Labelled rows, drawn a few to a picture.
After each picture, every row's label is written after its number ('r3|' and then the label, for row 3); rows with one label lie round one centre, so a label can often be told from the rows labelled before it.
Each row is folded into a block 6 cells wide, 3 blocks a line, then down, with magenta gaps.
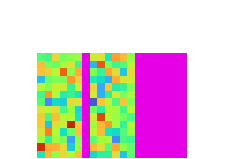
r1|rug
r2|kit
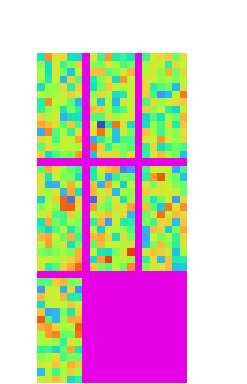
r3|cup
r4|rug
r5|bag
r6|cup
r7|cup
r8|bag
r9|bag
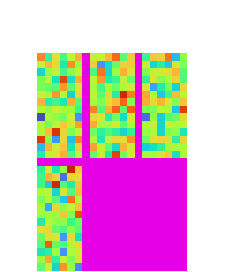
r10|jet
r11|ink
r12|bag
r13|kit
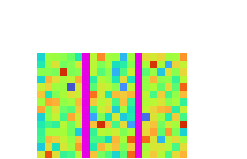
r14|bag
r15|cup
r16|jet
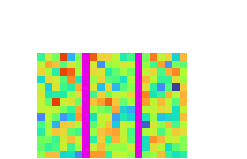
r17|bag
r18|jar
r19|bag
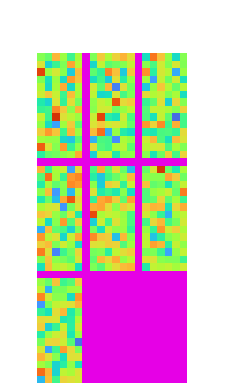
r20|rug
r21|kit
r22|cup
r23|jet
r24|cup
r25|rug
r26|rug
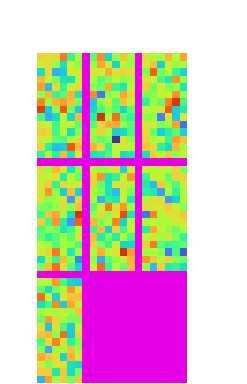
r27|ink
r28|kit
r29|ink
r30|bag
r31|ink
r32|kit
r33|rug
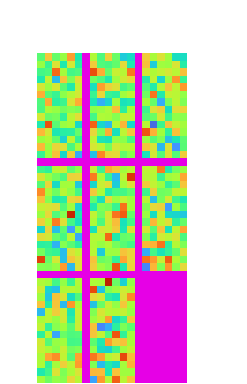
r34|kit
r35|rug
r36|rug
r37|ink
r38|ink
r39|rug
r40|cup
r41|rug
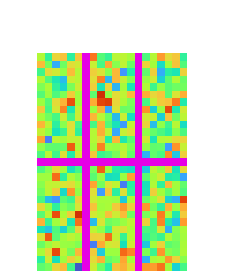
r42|ink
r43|jar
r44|ink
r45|bag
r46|cup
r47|bag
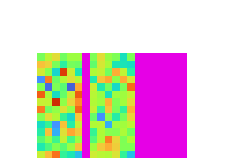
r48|bag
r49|bag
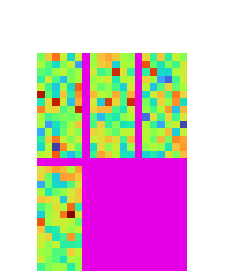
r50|bag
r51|bag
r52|ink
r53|ink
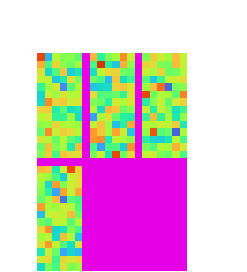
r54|jar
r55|jet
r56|kit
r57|kit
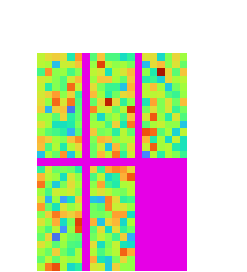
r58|ink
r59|bag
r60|kit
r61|bag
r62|ink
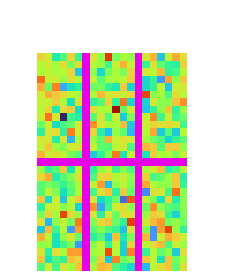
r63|jar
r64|ink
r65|kit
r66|ink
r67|bag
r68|rug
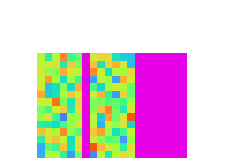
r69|bag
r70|rug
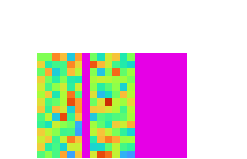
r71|ink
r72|bag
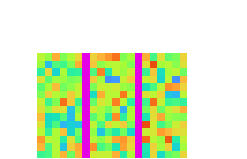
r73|ink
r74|ink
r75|jet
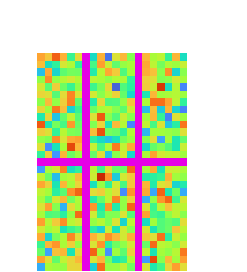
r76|ink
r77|kit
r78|jar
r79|rug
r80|jet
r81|cup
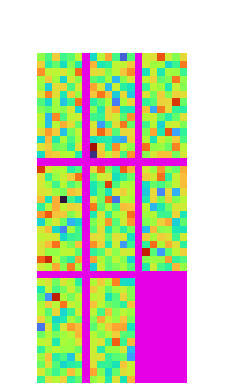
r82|rug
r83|rug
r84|ink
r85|jar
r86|kit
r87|jet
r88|kit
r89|ink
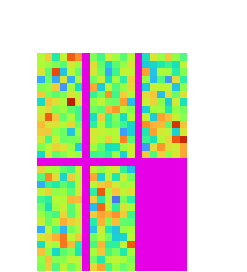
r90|kit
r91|ink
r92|cup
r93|jet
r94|jar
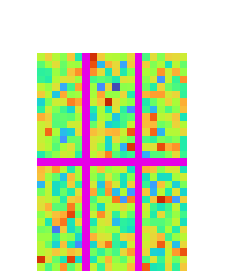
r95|kit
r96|jar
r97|kit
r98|ink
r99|cup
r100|cup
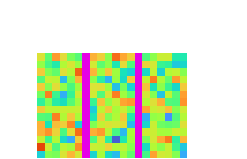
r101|rug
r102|kit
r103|bag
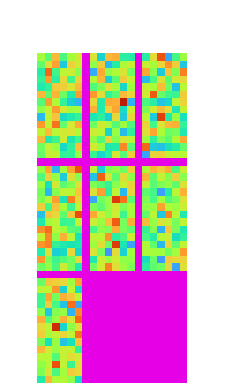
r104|jet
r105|ink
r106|rug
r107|kit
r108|jet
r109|ink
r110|bag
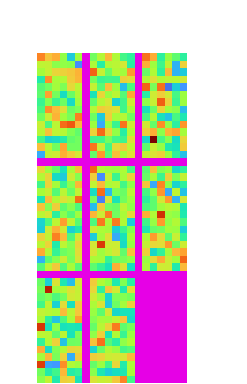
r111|rug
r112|rug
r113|jar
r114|jet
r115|jar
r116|cup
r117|jet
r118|jar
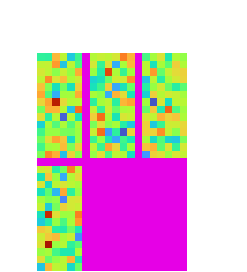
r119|bag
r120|kit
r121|rug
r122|kit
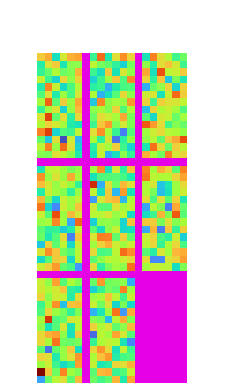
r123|kit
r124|kit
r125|cup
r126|bag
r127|cup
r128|ink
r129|rug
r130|cup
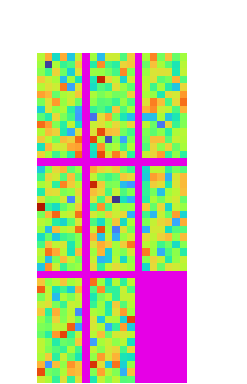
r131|cup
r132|jet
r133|bag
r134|bag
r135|jar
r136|jet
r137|ink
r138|jet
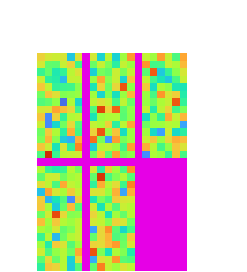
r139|rug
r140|jet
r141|ink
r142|bag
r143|jet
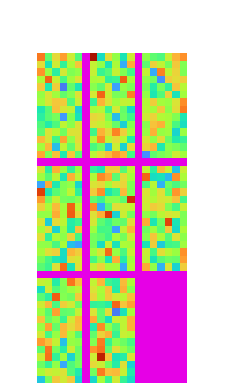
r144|jar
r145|jar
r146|kit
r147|ink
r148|bag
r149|ink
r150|kit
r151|kit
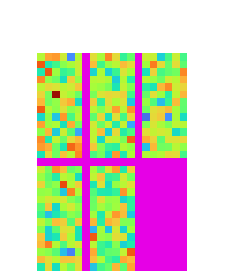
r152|ink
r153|ink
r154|jet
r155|rug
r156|ink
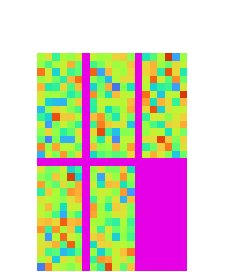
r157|rug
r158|kit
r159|bag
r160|rug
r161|cup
